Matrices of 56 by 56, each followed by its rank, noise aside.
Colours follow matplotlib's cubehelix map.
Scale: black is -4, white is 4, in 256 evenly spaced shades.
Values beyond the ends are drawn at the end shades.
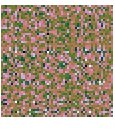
eight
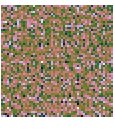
twelve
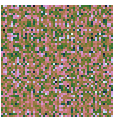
eight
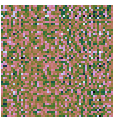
six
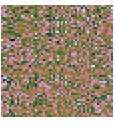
twelve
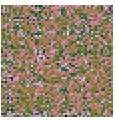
sixteen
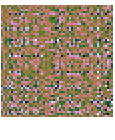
six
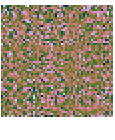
eight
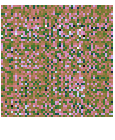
six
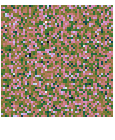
sixteen
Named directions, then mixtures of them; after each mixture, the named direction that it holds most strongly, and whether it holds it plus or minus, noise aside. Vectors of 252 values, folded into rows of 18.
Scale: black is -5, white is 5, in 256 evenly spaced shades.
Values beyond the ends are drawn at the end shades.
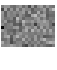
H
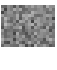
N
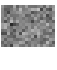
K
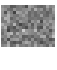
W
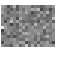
K, plus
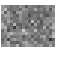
W, plus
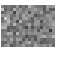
W, plus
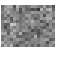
K, minus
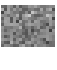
N, plus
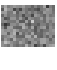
N, minus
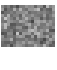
K, plus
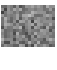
N, plus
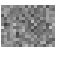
N, minus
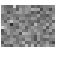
K, plus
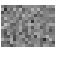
N, plus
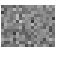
N, plus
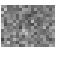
N, minus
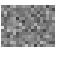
H, minus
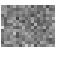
N, minus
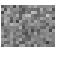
N, plus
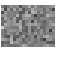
H, minus
